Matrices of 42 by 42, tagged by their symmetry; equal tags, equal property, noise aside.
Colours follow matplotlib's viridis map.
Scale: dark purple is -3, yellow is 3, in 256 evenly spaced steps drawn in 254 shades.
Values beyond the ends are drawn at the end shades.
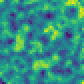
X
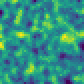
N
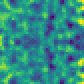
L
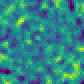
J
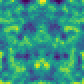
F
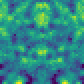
F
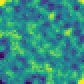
X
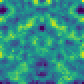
F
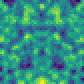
F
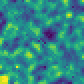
X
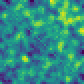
X
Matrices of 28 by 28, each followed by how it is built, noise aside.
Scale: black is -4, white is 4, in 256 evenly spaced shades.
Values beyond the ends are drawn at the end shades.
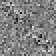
banded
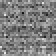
blocks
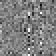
uneven columns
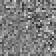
upper triangular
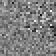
upper triangular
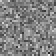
noise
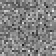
noise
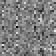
uneven columns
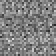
repeating columns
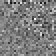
upper triangular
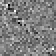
banded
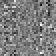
uneven columns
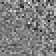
upper triangular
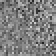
upper triangular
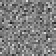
noise
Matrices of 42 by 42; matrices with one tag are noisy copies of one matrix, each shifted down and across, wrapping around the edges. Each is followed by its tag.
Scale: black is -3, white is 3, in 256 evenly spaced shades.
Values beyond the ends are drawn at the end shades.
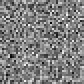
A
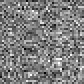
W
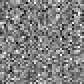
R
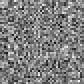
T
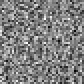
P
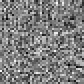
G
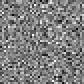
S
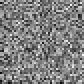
S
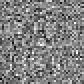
T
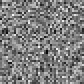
A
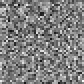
R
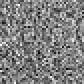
P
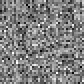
G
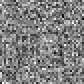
G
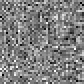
G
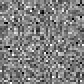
A
